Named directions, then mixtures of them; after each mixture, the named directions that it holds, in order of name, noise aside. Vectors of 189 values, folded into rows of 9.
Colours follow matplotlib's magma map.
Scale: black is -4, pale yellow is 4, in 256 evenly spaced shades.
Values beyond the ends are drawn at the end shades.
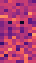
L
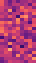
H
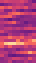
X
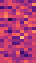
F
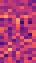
F, H, L.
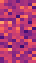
H.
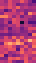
L, X.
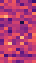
F, L, X.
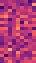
F, H, L.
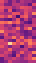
H, X.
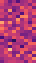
H.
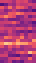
X.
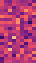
H, L.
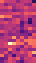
H, L, X.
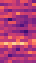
X.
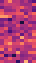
F, L, X.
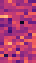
F, L, X.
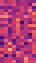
F, H, L.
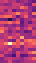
F, H, X.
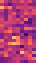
F, H, X.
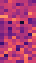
L.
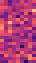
F, H, L.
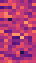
F.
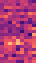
L, X.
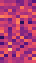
F, H, L.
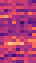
L, X.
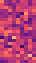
F, H.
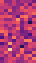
H, L.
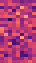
F, H.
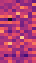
F, H, X.
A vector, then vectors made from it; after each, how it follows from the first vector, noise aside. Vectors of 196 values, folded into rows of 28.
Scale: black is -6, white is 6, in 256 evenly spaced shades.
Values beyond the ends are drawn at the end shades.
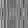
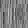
wrapped around.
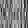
reversed, negated, scaled up.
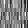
reversed, negated, scaled up.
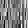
reversed, scaled up.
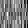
reversed, negated, scaled up.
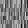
reversed, negated, scaled up.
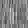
wrapped around.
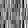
reversed, scaled up.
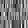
reversed, scaled up.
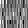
scaled up.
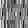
scaled up.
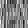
scaled up.
